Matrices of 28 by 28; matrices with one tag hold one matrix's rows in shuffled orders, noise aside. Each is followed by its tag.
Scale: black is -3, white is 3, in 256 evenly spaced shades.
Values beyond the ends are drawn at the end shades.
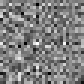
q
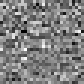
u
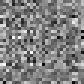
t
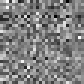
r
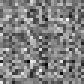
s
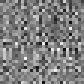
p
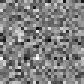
q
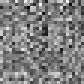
s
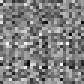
s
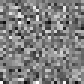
q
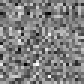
q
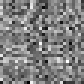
s
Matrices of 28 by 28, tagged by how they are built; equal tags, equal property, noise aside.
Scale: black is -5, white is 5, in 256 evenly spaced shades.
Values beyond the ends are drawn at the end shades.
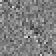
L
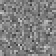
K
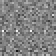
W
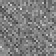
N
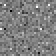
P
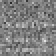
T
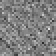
N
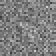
T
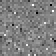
P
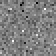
P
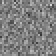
K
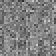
T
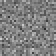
W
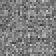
T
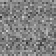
W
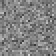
K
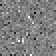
P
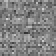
T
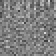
T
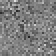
L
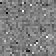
P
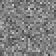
T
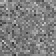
N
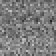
W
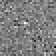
L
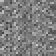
K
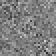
L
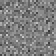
K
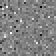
P
